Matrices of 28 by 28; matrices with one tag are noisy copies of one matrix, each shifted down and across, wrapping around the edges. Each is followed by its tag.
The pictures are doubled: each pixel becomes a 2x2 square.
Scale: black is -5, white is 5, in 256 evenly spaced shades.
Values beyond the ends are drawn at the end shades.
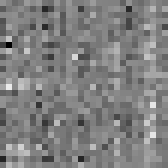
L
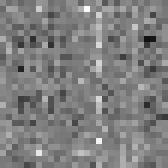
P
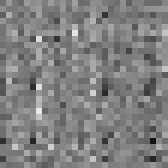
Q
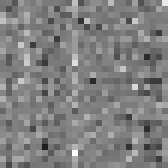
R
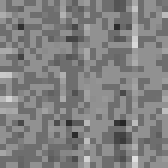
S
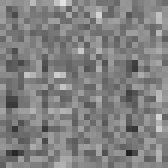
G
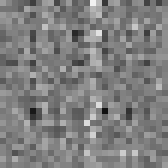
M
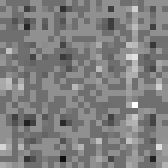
L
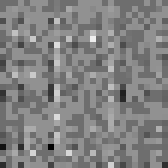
Q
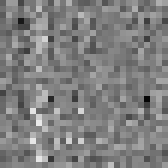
M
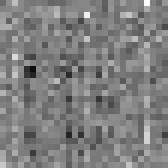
P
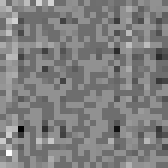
M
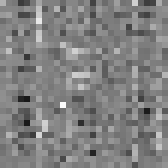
S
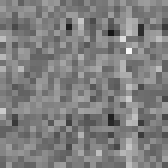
M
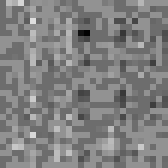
P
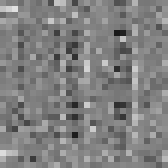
S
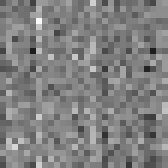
Q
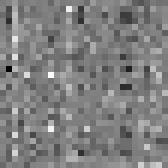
Q
